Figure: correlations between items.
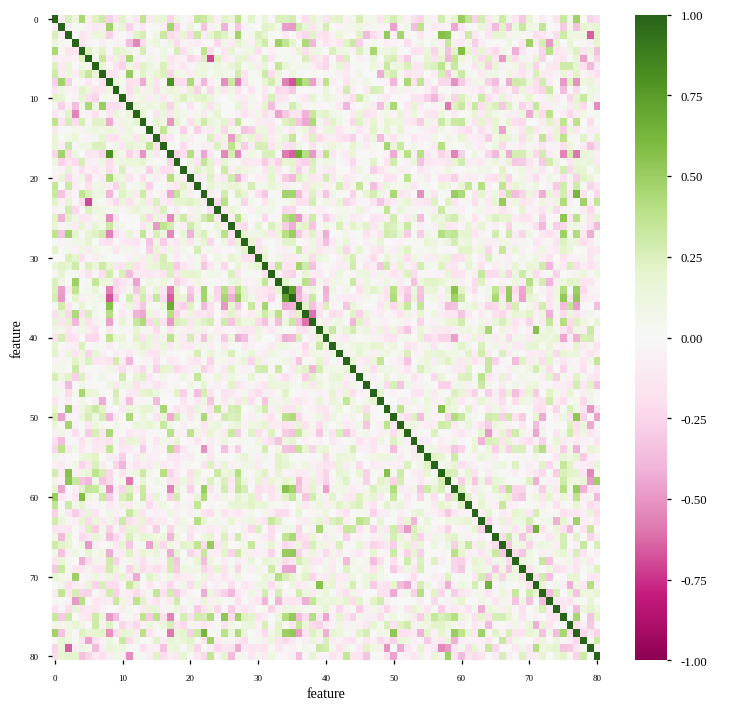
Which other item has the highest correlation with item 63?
77
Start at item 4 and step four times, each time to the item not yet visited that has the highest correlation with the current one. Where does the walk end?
22
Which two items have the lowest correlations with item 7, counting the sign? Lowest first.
48, 58
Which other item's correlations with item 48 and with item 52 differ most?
43
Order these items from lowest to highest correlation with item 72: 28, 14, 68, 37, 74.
28, 14, 37, 74, 68
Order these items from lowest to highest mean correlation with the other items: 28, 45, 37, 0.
37, 28, 45, 0
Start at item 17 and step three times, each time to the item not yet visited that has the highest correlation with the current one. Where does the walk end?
31
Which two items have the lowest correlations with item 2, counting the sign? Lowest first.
79, 46
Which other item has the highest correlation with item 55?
59
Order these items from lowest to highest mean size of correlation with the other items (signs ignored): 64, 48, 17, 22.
48, 64, 22, 17
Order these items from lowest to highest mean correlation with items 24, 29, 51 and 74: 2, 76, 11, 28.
28, 11, 76, 2
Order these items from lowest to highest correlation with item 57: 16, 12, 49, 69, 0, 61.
69, 12, 61, 0, 16, 49
